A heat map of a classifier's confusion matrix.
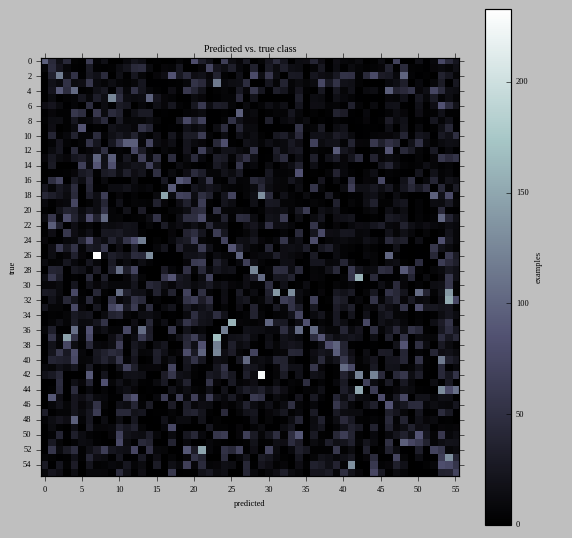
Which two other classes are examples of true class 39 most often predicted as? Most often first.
23, 21
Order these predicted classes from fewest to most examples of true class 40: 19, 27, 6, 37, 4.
6, 19, 37, 4, 27
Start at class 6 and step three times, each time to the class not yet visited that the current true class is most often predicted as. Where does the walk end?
41
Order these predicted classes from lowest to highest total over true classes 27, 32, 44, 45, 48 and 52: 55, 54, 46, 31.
31, 46, 55, 54
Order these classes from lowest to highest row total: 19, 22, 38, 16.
19, 22, 16, 38
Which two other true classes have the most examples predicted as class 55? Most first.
44, 32
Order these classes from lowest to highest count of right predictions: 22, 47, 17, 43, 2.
47, 22, 43, 17, 2
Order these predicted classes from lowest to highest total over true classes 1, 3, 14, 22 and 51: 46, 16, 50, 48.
16, 50, 46, 48
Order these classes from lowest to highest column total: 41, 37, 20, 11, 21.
37, 11, 41, 20, 21
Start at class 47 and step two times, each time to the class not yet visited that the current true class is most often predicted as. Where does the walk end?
26
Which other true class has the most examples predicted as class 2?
4
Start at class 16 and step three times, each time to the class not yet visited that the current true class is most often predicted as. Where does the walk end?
42
